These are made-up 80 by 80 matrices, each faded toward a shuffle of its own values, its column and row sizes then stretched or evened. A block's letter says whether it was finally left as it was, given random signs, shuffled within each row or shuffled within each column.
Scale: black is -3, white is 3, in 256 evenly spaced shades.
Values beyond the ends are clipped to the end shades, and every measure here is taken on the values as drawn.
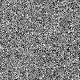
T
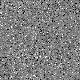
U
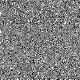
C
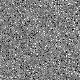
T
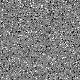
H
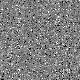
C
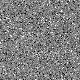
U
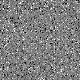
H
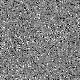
U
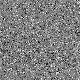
U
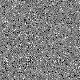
H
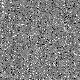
T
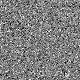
U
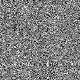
H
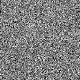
H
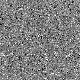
U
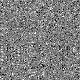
H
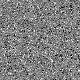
C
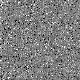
C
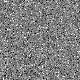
T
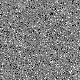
T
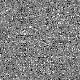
H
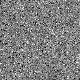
U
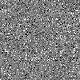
H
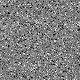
U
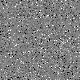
U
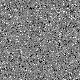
U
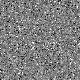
T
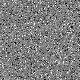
T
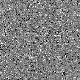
H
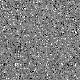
H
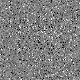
H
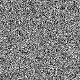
C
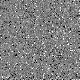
H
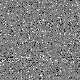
C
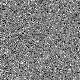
T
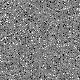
T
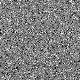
U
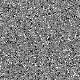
C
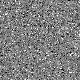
U
